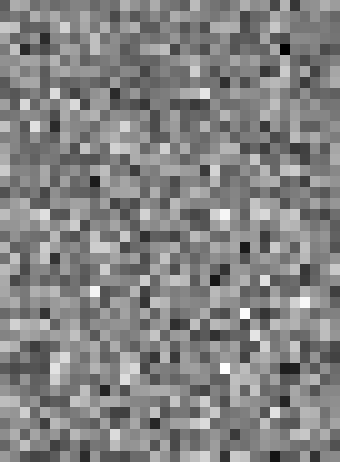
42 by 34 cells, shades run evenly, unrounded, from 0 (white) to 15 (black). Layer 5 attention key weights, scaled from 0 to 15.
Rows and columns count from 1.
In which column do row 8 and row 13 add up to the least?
12
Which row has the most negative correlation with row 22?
20
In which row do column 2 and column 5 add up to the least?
30
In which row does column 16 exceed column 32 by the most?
39
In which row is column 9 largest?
42
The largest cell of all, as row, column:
5, 29
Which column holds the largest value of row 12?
6
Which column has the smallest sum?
1
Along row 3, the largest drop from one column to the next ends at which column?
22
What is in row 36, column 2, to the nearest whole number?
7
